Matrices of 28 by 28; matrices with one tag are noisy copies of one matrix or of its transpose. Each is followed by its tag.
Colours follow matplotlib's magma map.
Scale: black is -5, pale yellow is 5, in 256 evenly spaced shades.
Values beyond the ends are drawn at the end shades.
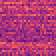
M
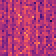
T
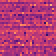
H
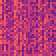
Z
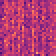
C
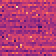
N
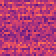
M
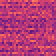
N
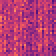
Z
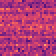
T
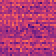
Z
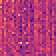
N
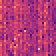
Z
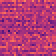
N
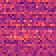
H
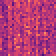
T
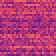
N
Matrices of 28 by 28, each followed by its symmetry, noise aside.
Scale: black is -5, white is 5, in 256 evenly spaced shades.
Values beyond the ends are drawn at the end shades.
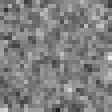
antisymmetric.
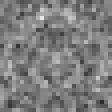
mirrored left to right.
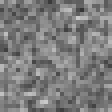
same after a half turn.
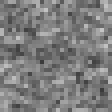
same after a half turn.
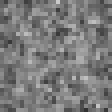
same after a half turn.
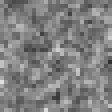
no symmetry.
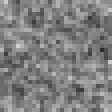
same after a half turn.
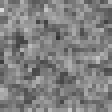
no symmetry.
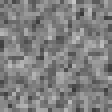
same after a half turn.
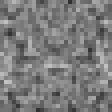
mirrored left to right.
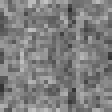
mirrored top to bottom.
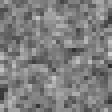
same after a half turn.
